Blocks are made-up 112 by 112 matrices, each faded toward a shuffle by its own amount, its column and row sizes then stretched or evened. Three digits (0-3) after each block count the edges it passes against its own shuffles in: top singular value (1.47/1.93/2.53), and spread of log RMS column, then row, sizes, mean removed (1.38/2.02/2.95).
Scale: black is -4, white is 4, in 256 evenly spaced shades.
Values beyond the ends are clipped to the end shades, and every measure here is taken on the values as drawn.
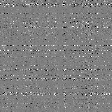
1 2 3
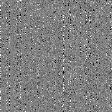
1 3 0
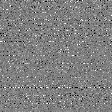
1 0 3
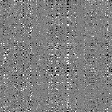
3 3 2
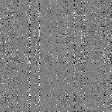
1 3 2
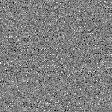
2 0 1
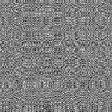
3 1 2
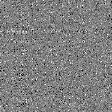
1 2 1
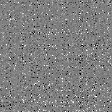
1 2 2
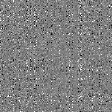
1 3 2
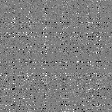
1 2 3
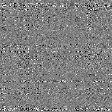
1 2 3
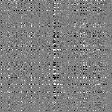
3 3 3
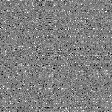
2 0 2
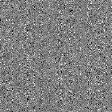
1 3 0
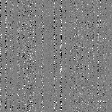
2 3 1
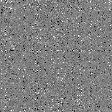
1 2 1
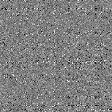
2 1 2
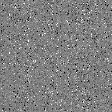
0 2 1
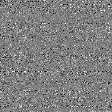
0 1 3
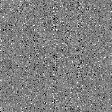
1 2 1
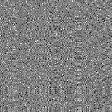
3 1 1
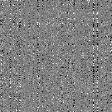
2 3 1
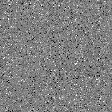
1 1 0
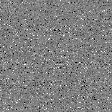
1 0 2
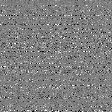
2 0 3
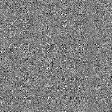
1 2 2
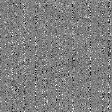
0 3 0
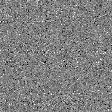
1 0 1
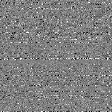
2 0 3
